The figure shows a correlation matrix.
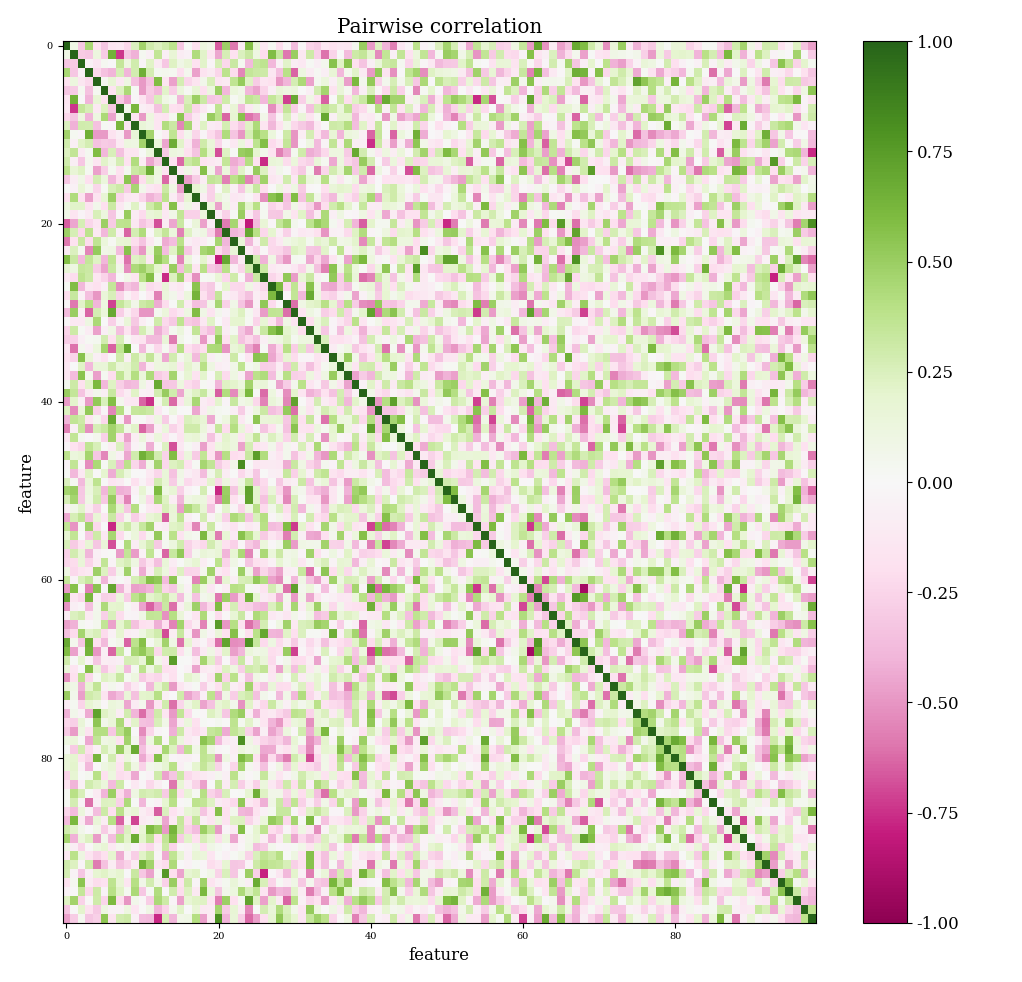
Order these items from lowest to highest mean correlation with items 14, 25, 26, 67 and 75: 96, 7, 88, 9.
7, 96, 9, 88
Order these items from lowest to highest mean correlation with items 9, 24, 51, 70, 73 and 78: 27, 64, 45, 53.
53, 27, 64, 45
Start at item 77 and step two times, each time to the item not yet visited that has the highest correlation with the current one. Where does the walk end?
8
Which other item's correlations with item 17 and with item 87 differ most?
13
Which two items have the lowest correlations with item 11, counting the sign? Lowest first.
40, 63
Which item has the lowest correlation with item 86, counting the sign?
12
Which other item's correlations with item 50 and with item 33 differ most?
20
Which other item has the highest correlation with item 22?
66
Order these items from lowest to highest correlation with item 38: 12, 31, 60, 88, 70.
88, 60, 31, 70, 12
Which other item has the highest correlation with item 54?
68
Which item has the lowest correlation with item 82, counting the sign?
89
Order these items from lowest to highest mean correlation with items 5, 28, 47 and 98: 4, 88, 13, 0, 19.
0, 88, 4, 19, 13
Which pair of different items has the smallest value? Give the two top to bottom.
61, 68
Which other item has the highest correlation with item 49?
73
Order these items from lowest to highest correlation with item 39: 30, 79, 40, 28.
28, 40, 30, 79
